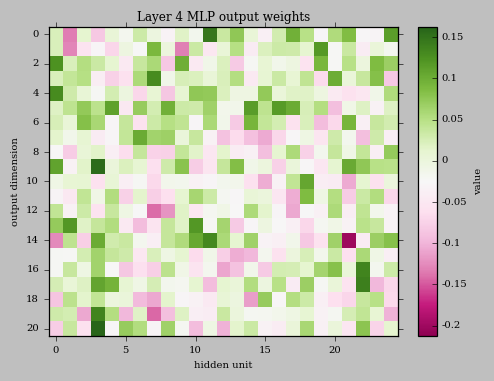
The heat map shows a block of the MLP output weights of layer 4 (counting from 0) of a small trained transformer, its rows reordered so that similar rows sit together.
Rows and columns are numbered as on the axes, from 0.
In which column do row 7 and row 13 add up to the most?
10
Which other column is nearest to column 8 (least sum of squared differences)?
5
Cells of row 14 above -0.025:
16
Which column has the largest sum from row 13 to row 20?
3
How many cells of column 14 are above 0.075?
2
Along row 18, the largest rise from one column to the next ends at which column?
15
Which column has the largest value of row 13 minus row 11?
1
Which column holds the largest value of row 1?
19
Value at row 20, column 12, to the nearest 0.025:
-0.1
